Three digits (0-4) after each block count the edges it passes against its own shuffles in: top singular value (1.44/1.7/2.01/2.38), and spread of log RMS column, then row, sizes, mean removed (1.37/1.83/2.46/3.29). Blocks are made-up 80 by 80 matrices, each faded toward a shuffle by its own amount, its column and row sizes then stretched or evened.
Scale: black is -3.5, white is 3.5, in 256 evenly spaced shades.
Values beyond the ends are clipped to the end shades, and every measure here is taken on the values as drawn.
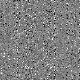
0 3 1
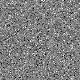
0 1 0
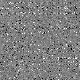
2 1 2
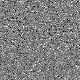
1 0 2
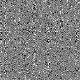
2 3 1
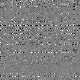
2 1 4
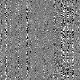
3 4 0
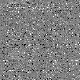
1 1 2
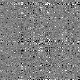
3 3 3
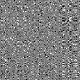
4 2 1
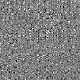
3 0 1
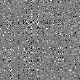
0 3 3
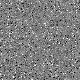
0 1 1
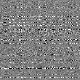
3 2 4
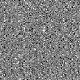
3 1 0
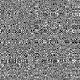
4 0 3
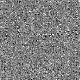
1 1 1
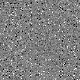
1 2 1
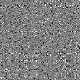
3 1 2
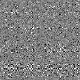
3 2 3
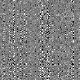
3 4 2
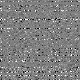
2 2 4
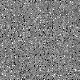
1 2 1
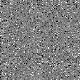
3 1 1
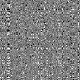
4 3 1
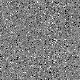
0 2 1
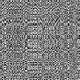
4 3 2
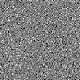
3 0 0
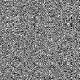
3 2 0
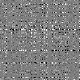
3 3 4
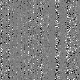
2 4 0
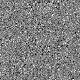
2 0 0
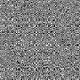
4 2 2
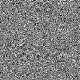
3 0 2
